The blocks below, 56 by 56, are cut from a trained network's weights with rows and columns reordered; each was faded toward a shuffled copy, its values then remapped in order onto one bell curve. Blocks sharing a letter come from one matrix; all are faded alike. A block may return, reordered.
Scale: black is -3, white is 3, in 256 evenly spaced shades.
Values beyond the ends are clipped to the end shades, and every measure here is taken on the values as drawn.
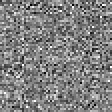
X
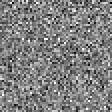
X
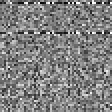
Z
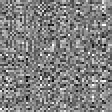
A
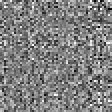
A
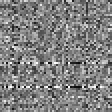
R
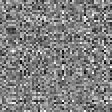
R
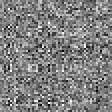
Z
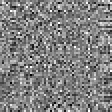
A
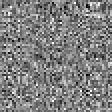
A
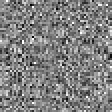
A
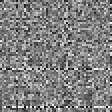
R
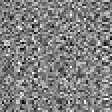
A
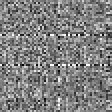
R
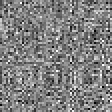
A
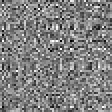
A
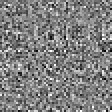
A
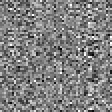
A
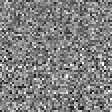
X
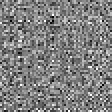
A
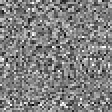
X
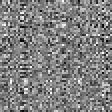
R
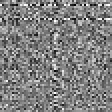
R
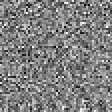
X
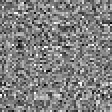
X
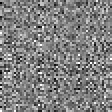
R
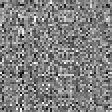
R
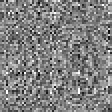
A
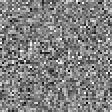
X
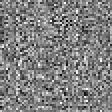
A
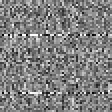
R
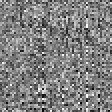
R
